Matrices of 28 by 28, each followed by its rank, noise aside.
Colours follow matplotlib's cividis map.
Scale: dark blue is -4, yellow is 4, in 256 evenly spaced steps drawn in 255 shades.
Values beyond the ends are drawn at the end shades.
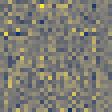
four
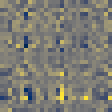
three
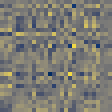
three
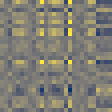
one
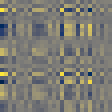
one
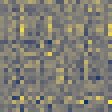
four
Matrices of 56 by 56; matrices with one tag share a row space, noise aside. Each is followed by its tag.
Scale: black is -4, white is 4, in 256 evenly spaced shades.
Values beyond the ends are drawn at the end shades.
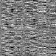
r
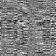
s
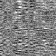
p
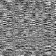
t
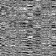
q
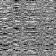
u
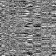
q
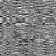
p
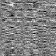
r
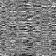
q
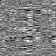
q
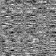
r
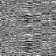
q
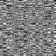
t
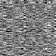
t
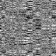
q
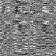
p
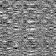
u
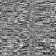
s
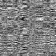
s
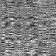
r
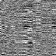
q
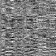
r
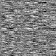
r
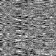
p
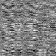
r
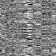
q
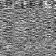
t
